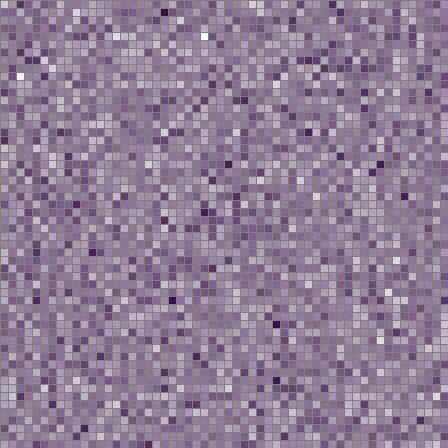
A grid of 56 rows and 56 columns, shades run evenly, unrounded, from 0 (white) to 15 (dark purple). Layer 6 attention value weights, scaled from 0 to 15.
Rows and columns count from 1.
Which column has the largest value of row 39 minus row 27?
14
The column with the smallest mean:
45
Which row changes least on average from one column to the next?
46
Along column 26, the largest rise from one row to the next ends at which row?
6
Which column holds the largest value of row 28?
21
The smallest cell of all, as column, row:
26, 5
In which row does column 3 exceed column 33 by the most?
1
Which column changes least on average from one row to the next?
18
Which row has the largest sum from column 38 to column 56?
12
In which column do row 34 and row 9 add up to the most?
27
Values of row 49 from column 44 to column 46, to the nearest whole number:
6 7 9
